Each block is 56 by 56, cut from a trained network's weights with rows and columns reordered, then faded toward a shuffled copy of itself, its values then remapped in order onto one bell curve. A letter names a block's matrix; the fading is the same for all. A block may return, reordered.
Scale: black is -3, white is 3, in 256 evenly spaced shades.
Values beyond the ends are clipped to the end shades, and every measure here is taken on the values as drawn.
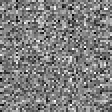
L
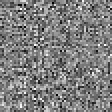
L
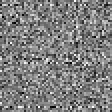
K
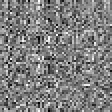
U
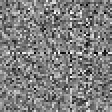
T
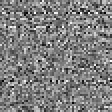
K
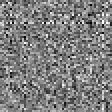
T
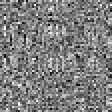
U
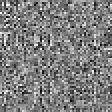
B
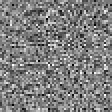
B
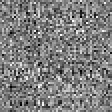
L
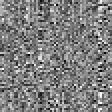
U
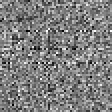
K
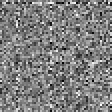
T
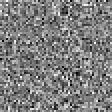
L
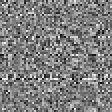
B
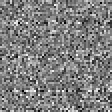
K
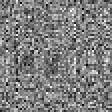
U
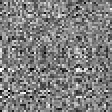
B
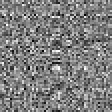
B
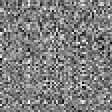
U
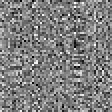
U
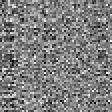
U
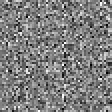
T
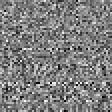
K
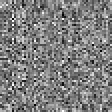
U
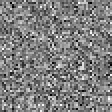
L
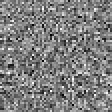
L
